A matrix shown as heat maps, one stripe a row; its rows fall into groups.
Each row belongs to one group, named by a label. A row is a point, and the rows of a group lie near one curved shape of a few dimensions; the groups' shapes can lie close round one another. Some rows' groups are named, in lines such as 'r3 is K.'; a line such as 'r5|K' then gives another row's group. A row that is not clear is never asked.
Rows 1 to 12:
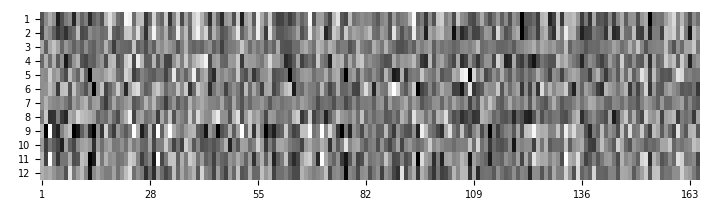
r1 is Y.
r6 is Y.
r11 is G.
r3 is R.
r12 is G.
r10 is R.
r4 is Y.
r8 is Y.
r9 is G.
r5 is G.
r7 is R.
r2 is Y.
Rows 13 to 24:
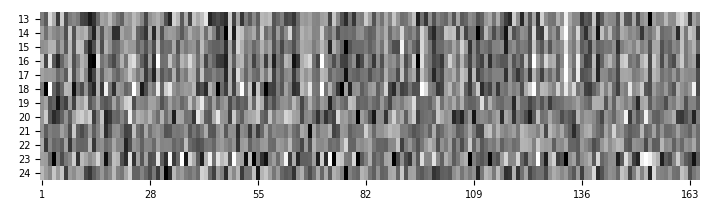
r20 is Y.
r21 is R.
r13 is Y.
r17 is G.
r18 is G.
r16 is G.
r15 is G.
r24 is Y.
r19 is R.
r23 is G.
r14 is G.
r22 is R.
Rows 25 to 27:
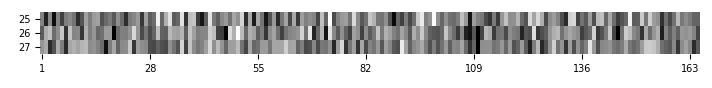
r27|G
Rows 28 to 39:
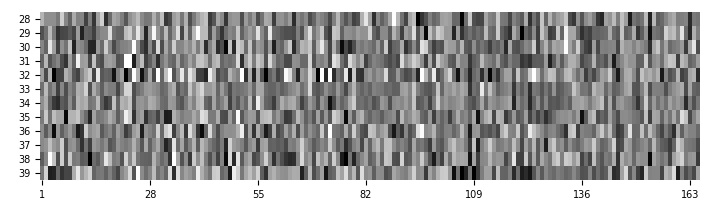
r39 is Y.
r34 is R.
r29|Y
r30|G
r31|Y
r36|G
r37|R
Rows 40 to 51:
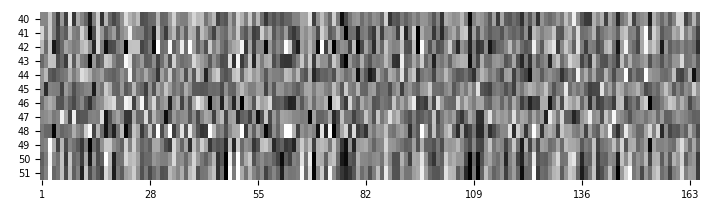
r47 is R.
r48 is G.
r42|G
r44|Y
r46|Y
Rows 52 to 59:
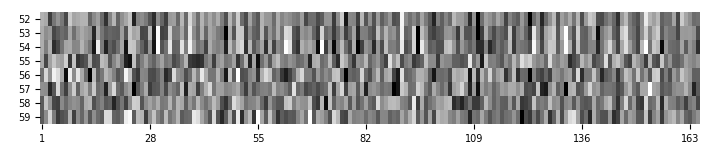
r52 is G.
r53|G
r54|G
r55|R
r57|G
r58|Y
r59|Y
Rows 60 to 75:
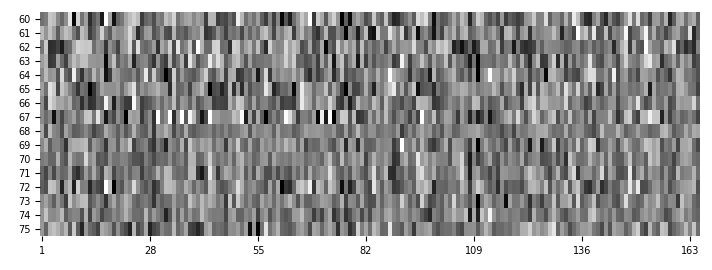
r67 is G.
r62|Y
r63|G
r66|R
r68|R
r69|G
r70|G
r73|G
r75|R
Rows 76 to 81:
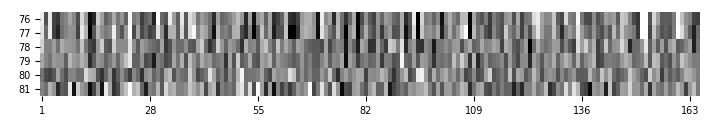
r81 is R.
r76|G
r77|G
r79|G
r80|G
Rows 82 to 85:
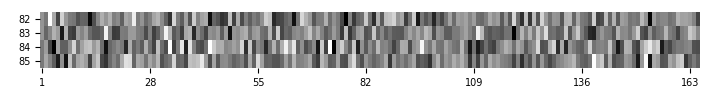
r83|R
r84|G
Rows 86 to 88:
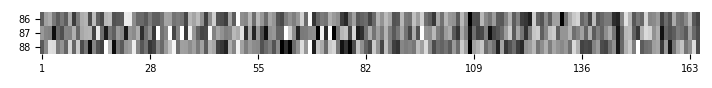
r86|Y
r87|G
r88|R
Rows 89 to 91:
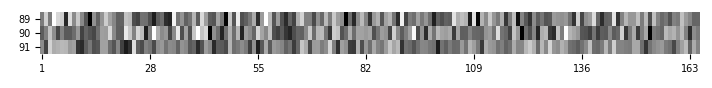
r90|Y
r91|R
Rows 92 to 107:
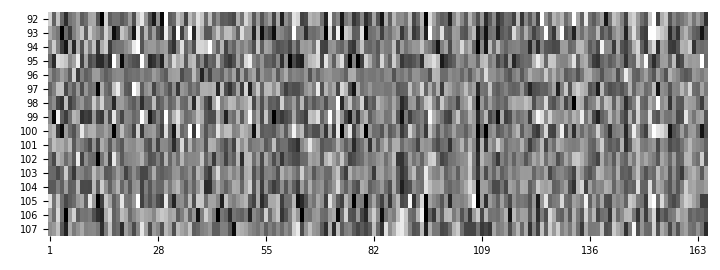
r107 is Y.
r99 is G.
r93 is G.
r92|G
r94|R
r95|R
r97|Y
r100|G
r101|R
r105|G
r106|Y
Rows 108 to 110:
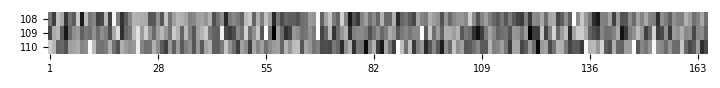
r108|R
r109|Y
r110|Y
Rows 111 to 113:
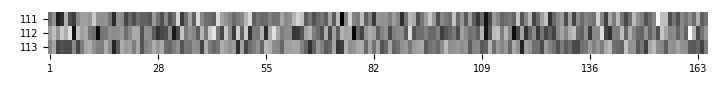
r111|G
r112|Y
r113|R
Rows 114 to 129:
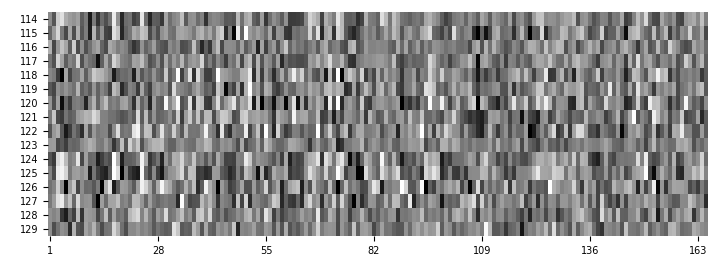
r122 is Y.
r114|R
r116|R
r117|G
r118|G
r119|G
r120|G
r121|Y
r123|R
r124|R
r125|R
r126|Y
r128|R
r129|R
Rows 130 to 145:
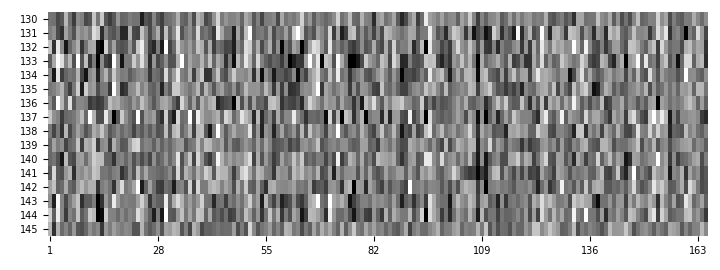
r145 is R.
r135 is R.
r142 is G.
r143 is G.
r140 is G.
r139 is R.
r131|G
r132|G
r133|R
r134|G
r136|Y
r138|G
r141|Y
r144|G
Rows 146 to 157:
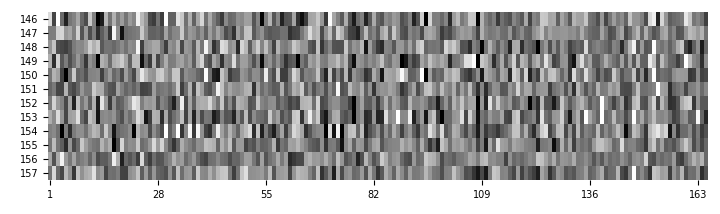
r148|Y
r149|G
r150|Y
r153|Y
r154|G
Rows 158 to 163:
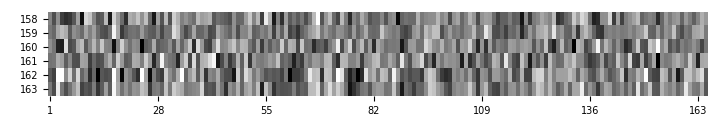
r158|R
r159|R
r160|G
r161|Y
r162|R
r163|G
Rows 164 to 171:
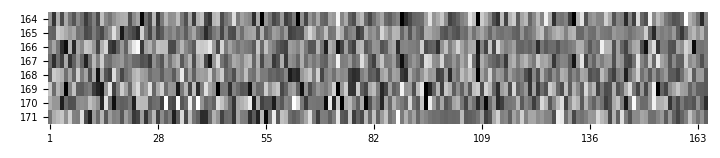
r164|G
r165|R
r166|R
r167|G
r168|R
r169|Y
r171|R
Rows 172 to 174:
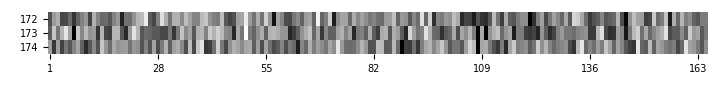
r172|Y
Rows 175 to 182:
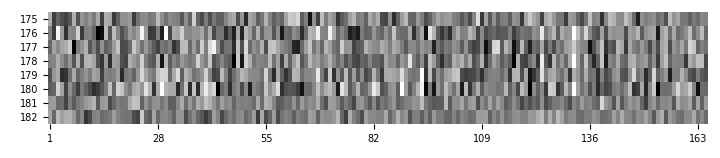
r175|R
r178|G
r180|Y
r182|R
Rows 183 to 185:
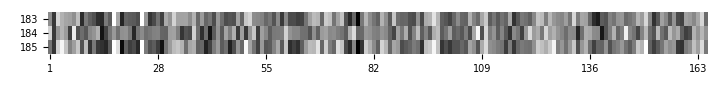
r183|R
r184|R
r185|R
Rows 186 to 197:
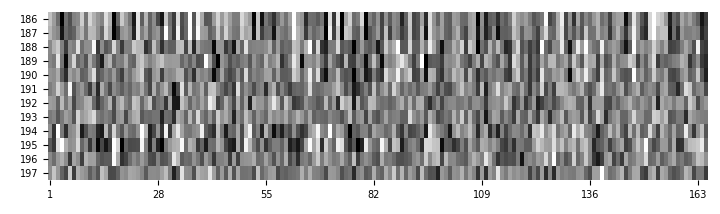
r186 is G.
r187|G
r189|Y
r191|R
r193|G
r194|G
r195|R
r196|R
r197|R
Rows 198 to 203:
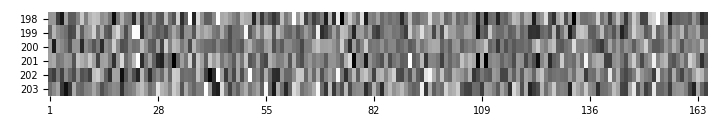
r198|G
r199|Y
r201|G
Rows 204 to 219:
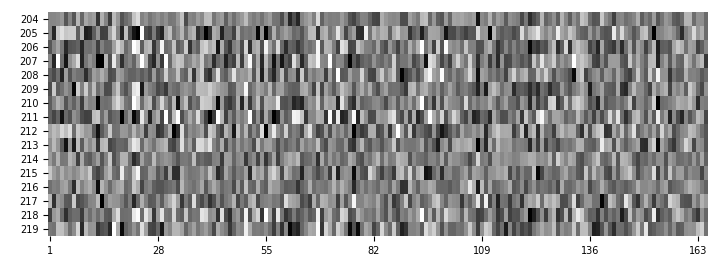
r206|Y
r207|G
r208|G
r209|Y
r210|Y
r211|G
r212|Y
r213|R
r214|R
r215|Y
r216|G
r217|R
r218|Y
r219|R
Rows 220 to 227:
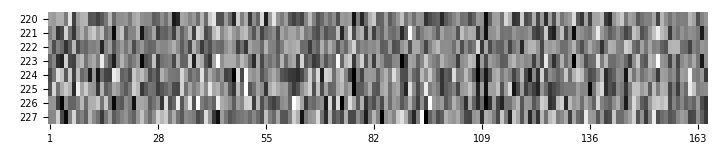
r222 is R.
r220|Y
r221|G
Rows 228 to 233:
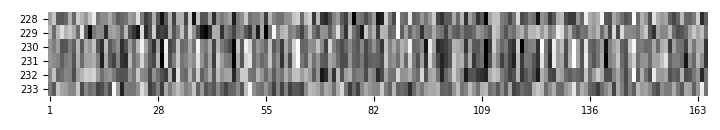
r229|R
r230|G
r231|G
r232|Y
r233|R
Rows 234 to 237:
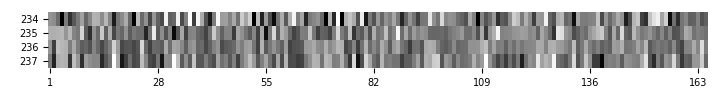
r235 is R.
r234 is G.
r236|R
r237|R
